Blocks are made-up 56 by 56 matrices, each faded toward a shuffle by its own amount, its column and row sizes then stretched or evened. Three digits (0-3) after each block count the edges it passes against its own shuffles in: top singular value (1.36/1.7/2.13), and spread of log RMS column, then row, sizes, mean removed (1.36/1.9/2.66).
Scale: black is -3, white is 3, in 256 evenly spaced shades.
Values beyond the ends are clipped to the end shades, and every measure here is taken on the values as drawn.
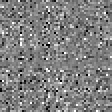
1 2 2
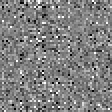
2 2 1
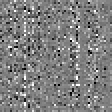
0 3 1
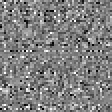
1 1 3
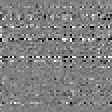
3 1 3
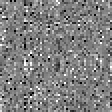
2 2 0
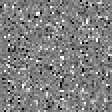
0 2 0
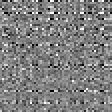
3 1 3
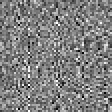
3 2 0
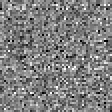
1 1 2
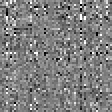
0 3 2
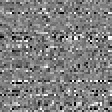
3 1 3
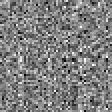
2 2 0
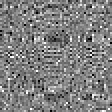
3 1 1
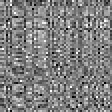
3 0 1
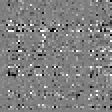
2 2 3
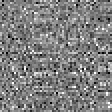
3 0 1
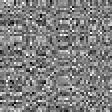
3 1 0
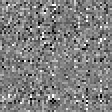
1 2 2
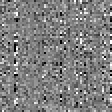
2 3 1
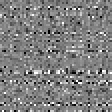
3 2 3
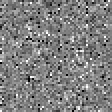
0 2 0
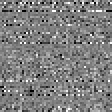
2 0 3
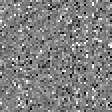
0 2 0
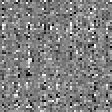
2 3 2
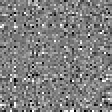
2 2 2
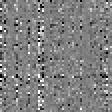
2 3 1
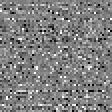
2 0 3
